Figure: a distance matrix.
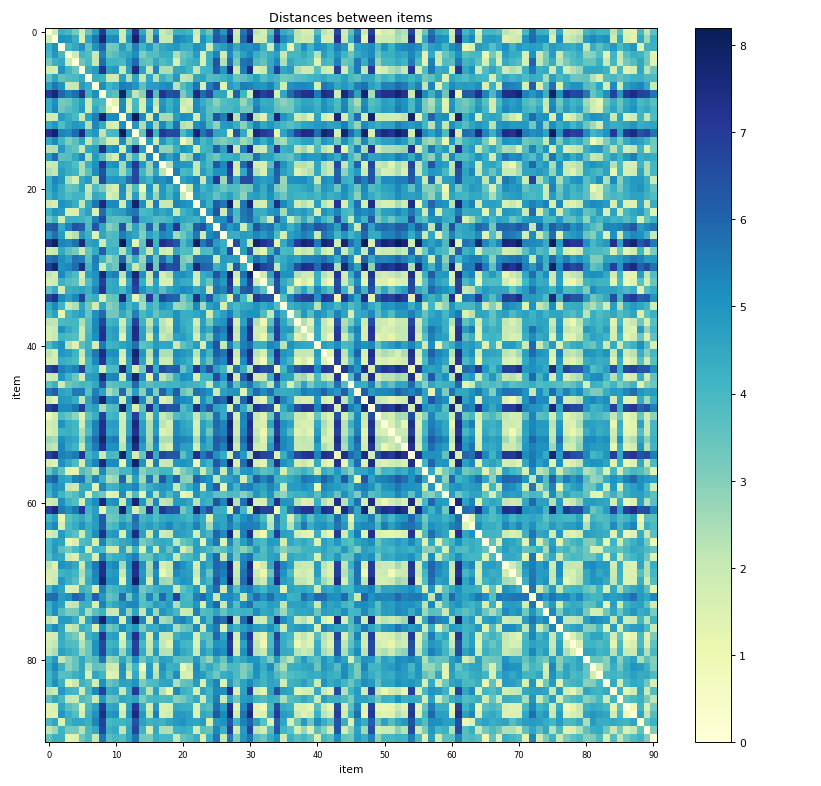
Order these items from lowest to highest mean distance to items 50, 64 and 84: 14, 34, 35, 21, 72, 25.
21, 14, 35, 72, 25, 34
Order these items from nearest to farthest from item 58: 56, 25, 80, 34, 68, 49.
56, 80, 49, 34, 68, 25
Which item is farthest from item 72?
19
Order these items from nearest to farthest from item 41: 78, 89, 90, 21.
78, 89, 90, 21
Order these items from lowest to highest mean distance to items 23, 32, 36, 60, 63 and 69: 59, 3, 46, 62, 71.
62, 3, 71, 59, 46
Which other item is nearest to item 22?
55
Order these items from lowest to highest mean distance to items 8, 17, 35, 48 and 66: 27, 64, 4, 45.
27, 4, 45, 64
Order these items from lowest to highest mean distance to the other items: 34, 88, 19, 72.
88, 19, 72, 34
